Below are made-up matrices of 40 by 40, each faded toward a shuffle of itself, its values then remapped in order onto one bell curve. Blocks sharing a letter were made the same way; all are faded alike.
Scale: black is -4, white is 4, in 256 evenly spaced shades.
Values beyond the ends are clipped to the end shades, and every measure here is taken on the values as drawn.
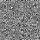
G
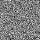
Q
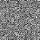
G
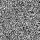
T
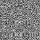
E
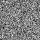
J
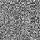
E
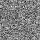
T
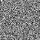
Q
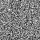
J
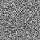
G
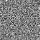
Q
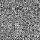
G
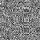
E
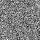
J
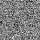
T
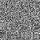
E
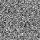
T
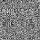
E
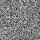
T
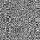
E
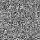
G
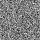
J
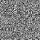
G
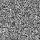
T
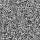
J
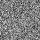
J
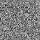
Q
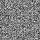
T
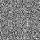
E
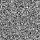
Q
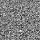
Q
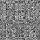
E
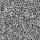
T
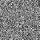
Q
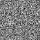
Q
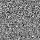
Q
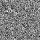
T
